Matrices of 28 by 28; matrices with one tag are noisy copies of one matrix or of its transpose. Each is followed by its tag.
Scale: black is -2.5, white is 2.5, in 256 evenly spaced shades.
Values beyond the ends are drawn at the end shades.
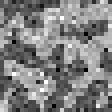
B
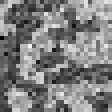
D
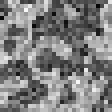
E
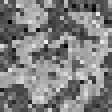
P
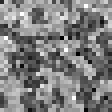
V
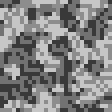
E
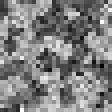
E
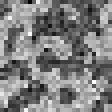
E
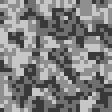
V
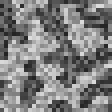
B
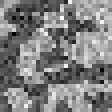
D
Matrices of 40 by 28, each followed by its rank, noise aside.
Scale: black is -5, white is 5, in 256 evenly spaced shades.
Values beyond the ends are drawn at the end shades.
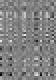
two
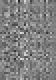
four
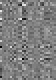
three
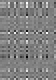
one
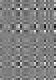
one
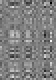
two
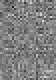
six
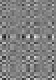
one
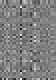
two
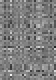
two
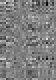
four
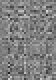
four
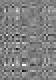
two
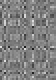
two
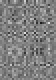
three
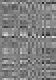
two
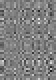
three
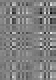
one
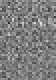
six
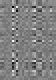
one
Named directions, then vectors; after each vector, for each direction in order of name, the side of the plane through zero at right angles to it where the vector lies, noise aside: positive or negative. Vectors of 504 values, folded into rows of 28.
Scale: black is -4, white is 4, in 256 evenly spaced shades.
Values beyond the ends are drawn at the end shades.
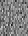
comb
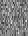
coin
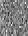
negative, negative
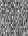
negative, negative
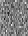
negative, negative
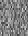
positive, negative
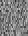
positive, positive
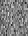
positive, positive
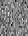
positive, positive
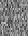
negative, positive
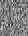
negative, positive
